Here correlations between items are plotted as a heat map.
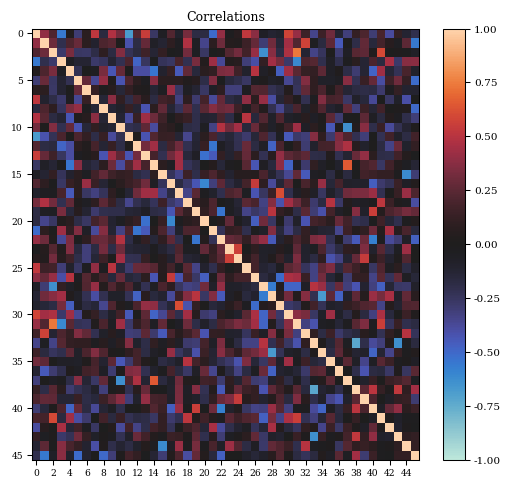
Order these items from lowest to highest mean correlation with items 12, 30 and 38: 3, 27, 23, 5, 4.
27, 3, 5, 4, 23
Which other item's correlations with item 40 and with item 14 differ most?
19
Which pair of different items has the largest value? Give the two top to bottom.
2, 31
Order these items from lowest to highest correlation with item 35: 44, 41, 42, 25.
44, 42, 41, 25
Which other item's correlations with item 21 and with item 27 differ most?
28
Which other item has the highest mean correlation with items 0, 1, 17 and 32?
13
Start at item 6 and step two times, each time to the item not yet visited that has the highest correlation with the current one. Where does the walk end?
26
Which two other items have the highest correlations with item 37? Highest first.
14, 12
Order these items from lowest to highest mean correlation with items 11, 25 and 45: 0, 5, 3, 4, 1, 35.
1, 5, 0, 4, 35, 3
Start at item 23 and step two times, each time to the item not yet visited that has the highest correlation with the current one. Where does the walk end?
39
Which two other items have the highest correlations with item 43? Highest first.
38, 40
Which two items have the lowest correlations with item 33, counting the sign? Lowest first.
38, 43
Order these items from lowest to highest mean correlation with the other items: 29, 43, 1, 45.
45, 29, 43, 1
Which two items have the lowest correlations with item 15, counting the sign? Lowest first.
44, 32
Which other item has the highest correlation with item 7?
0
